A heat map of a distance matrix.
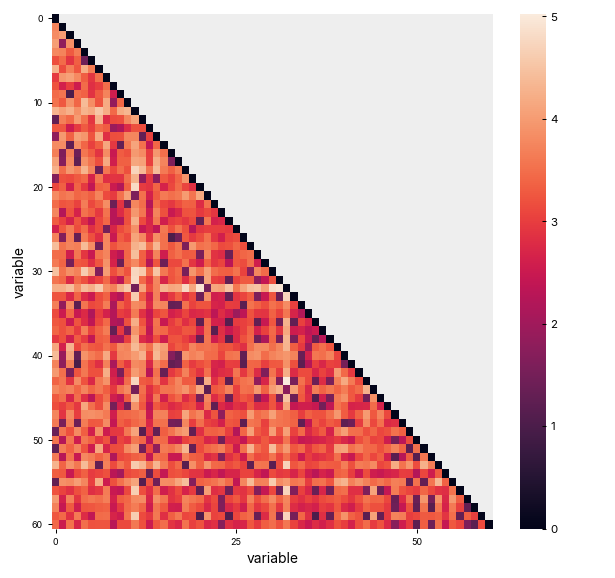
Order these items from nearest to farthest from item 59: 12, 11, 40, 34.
12, 34, 40, 11
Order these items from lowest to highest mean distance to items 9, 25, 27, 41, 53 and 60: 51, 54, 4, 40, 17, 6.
6, 54, 17, 40, 51, 4
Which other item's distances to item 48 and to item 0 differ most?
40
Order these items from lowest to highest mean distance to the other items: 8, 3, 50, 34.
8, 50, 34, 3
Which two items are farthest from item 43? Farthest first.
32, 11
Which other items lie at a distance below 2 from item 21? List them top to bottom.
11, 32, 44
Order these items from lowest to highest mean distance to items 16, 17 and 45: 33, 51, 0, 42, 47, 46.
33, 46, 42, 47, 51, 0
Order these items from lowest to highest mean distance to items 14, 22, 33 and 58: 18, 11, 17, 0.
0, 17, 18, 11
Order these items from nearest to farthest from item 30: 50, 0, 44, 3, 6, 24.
6, 50, 24, 3, 44, 0
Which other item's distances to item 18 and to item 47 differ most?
53
